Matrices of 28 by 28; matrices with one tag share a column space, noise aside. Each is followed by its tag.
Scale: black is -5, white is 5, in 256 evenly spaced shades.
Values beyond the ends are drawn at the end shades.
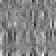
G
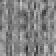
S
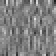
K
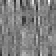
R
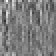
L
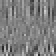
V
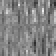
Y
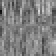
Y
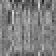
L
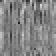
L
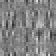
G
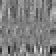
V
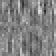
Y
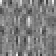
K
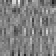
K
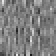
K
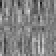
Y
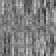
Y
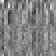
L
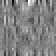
R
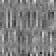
G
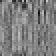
L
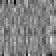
K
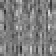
S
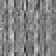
S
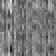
S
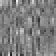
K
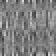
G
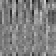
L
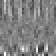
V
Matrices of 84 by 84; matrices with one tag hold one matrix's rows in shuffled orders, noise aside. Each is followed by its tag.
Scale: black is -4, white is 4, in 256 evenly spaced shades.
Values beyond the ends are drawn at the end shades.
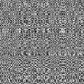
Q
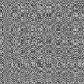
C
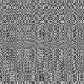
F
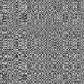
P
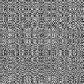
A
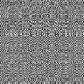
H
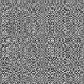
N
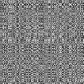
A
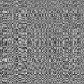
P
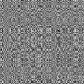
C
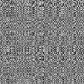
F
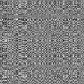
P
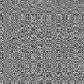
C
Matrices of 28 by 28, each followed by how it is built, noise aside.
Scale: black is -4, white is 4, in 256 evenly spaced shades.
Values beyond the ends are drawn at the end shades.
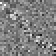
banded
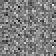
repeating rows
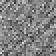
Hankel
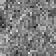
smooth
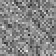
Toeplitz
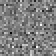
uneven rows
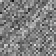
Hankel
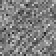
Hankel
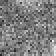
smooth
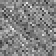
Toeplitz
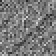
Hankel
